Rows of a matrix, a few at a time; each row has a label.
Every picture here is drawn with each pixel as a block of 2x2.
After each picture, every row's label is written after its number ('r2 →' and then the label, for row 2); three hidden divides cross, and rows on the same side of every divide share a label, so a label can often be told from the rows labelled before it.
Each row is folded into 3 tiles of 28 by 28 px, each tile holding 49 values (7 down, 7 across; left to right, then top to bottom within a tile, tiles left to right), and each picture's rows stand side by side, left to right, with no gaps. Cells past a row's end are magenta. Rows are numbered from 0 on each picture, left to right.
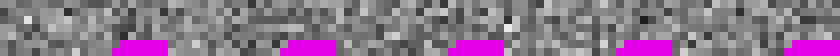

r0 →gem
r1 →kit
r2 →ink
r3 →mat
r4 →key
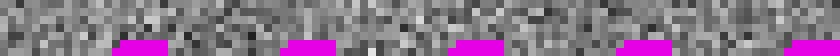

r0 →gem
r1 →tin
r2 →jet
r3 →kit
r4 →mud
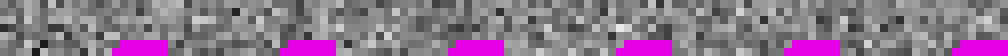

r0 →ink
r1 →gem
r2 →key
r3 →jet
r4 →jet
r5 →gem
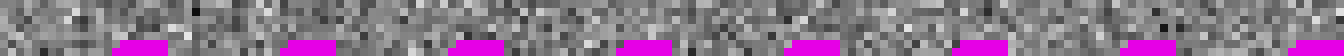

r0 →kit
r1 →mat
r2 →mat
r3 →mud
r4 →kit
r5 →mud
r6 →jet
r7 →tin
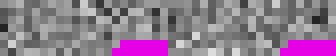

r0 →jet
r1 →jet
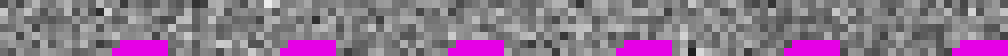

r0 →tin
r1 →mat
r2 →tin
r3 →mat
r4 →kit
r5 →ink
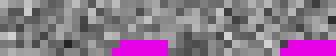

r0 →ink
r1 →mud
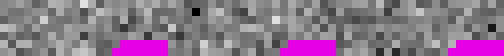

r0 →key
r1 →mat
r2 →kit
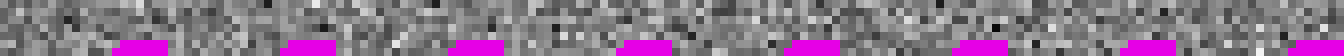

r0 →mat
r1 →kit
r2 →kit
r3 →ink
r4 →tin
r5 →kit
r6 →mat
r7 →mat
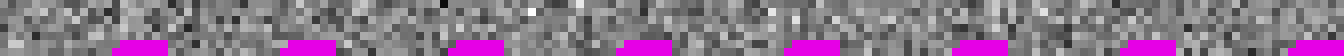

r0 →jet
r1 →mat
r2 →tin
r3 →ink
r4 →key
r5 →gem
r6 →ink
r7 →tin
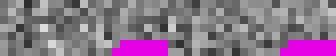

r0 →mat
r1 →gem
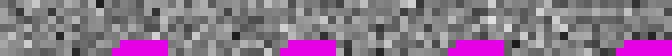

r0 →kit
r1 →tin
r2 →gem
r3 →key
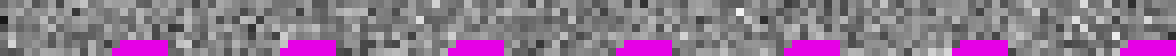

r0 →tin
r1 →jet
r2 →tin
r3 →tin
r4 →jet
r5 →gem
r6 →ink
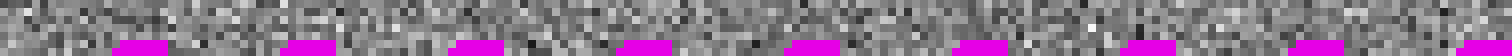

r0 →jet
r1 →ink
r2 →key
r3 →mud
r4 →kit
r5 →key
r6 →mat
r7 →key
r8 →tin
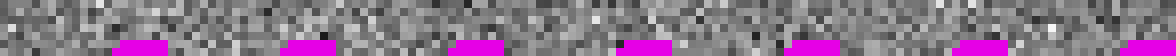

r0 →mud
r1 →tin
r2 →kit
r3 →gem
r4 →jet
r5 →mud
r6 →jet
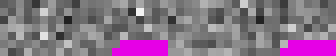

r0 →mat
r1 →jet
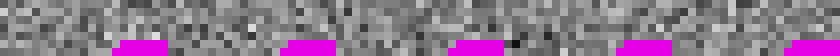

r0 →ink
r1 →mud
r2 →jet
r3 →gem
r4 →mat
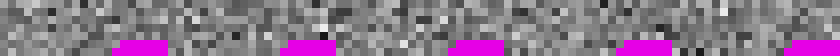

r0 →kit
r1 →mud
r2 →mat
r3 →kit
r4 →mud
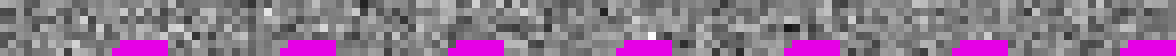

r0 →mat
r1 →key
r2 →mud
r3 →tin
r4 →gem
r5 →tin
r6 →kit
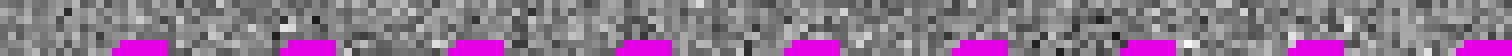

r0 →ink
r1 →jet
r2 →key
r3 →gem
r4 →kit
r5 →jet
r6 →mat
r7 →jet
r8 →key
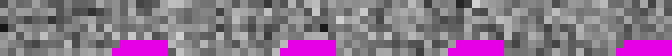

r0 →tin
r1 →kit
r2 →ink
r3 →gem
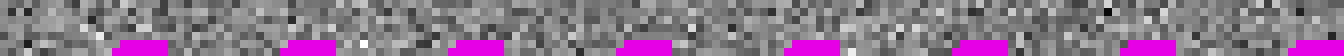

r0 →mat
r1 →tin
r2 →kit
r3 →kit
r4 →tin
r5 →key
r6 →tin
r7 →tin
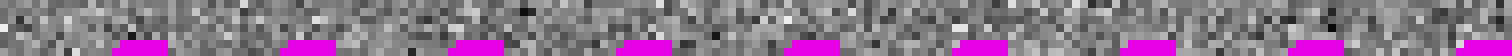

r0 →key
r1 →ink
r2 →jet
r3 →key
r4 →gem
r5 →jet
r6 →kit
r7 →jet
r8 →jet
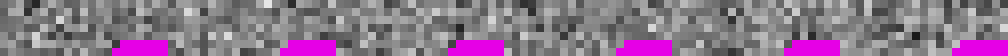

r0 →mat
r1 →tin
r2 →gem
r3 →mat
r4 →gem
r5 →ink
